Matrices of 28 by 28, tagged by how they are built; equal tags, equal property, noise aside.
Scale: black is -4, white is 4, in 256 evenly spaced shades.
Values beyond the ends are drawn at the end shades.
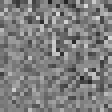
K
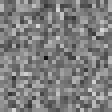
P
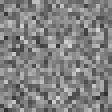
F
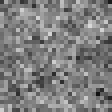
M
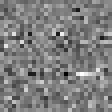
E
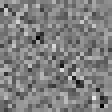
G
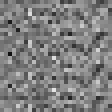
F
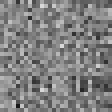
P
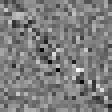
G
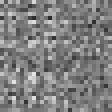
P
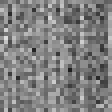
P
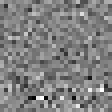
E
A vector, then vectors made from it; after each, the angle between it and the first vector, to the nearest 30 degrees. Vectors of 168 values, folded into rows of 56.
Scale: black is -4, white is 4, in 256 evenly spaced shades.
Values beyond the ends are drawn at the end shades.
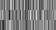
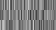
150 degrees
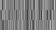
60 degrees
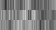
120 degrees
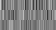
60 degrees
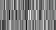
30 degrees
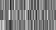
150 degrees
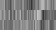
120 degrees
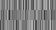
60 degrees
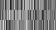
150 degrees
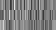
150 degrees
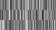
150 degrees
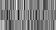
120 degrees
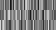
150 degrees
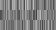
120 degrees
